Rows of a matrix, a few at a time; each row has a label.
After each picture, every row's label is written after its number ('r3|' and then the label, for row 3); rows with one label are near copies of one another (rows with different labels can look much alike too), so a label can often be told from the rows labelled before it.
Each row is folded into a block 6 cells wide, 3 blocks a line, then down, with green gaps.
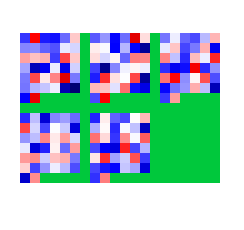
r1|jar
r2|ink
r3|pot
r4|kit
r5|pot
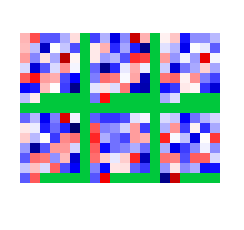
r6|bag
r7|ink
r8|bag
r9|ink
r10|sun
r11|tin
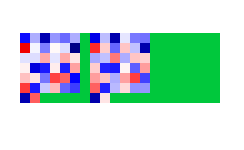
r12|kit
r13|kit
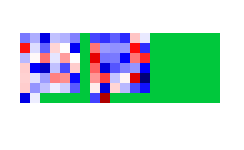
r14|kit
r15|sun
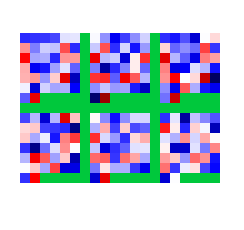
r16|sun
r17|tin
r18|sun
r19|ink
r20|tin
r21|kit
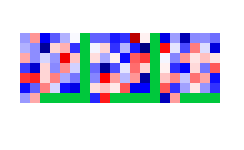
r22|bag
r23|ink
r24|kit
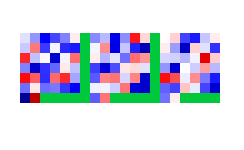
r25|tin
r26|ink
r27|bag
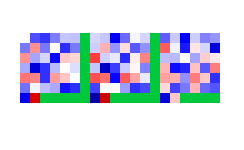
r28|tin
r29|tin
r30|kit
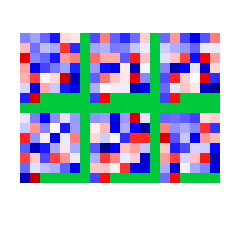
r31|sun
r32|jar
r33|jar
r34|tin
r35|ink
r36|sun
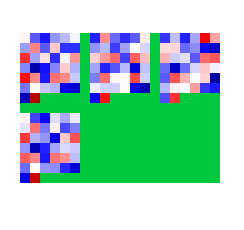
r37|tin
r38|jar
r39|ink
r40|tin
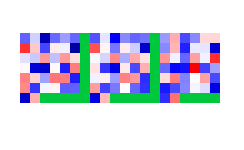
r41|kit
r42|kit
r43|pot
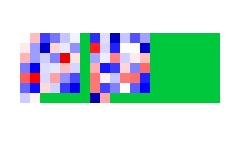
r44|bag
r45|kit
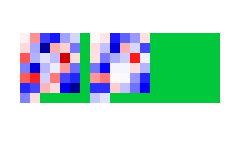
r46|bag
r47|bag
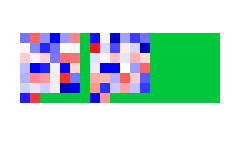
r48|jar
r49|kit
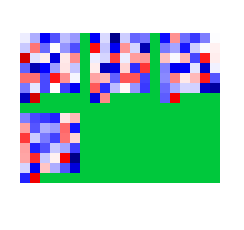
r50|tin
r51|kit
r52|jar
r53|sun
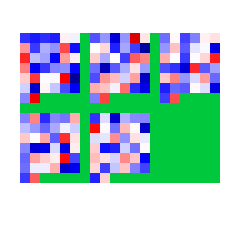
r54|sun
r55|ink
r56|pot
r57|jar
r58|kit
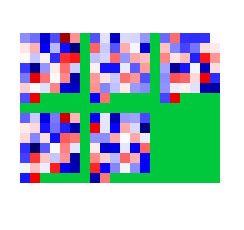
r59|ink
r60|kit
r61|jar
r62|ink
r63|kit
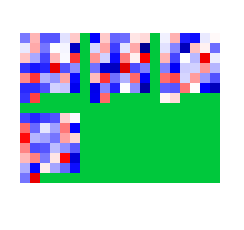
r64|pot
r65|pot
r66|bag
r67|sun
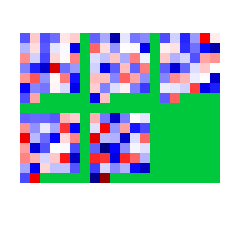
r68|pot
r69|kit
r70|ink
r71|sun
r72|tin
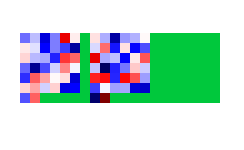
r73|ink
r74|tin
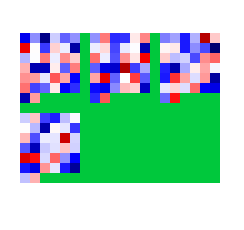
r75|kit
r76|pot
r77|ink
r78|bag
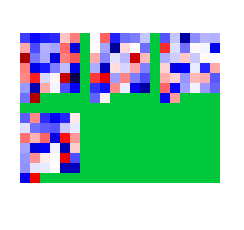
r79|sun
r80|bag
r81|kit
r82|jar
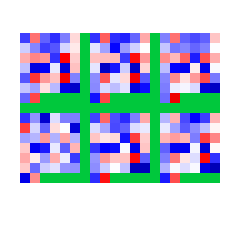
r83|jar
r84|jar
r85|jar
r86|kit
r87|jar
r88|jar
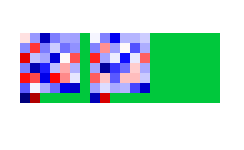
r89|tin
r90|tin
